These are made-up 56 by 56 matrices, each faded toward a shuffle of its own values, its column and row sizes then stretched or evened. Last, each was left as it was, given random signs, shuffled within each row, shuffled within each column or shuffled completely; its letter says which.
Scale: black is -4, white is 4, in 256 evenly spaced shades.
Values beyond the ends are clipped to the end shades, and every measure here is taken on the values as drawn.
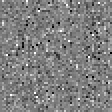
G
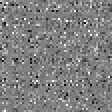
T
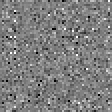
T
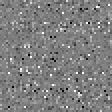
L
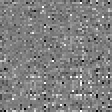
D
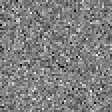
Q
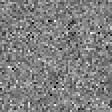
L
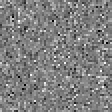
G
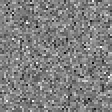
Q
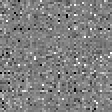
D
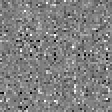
T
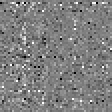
T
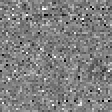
L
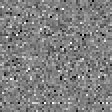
L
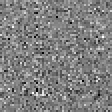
T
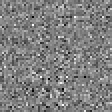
D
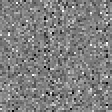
G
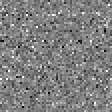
L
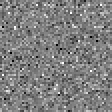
L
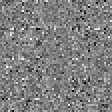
T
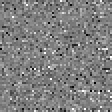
L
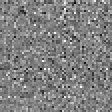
T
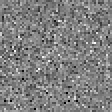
Q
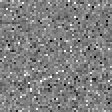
Q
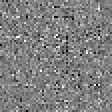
T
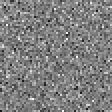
Q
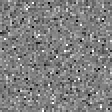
Q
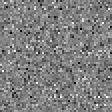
L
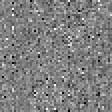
G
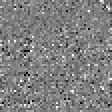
T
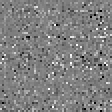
T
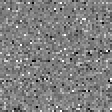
L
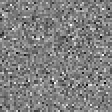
L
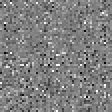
T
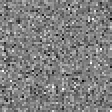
G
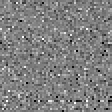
L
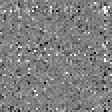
D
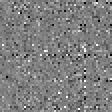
T
